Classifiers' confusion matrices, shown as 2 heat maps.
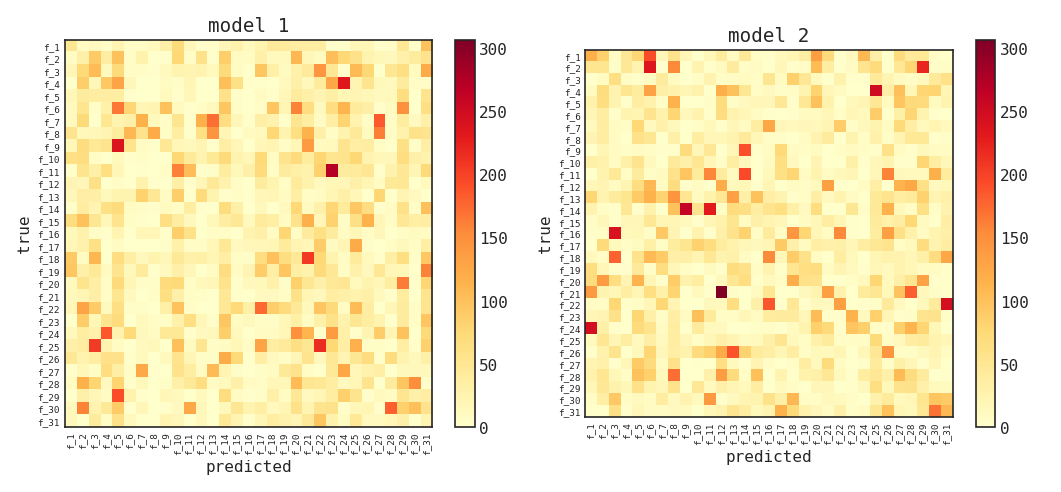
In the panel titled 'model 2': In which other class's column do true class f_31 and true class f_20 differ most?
f_30
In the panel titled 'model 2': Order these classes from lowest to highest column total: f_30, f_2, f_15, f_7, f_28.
f_15, f_7, f_30, f_2, f_28
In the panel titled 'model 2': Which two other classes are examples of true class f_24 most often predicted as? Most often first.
f_1, f_28
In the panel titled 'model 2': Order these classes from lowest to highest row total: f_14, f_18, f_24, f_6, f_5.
f_6, f_5, f_24, f_18, f_14
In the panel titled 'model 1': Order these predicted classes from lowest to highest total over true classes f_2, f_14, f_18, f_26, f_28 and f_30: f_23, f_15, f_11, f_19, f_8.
f_8, f_19, f_15, f_11, f_23
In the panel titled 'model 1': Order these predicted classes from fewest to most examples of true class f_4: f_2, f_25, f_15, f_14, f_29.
f_25, f_29, f_15, f_2, f_14
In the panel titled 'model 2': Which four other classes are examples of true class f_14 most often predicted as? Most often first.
f_9, f_11, f_26, f_8
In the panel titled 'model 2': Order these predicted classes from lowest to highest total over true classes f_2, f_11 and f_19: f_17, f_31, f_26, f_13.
f_31, f_17, f_13, f_26
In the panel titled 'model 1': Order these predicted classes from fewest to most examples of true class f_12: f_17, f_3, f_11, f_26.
f_11, f_26, f_17, f_3
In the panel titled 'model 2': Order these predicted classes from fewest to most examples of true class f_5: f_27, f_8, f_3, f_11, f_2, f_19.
f_11, f_3, f_19, f_2, f_27, f_8
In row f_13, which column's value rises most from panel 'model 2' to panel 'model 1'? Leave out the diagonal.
f_10
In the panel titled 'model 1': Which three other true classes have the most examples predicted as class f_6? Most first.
f_8, f_24, f_9
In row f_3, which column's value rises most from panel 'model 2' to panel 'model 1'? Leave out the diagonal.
f_22
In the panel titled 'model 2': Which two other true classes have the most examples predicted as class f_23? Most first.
f_24, f_14
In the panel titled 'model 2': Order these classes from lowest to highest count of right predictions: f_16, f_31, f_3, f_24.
f_16, f_3, f_24, f_31
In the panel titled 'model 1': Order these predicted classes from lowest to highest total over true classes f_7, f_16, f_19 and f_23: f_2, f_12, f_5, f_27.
f_12, f_5, f_2, f_27
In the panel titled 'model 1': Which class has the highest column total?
f_5
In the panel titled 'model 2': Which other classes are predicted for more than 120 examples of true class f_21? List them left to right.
f_1, f_12, f_28
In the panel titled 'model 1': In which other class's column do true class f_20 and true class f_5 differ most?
f_29
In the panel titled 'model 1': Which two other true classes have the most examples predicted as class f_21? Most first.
f_18, f_9
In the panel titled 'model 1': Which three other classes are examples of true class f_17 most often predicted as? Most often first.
f_25, f_22, f_3
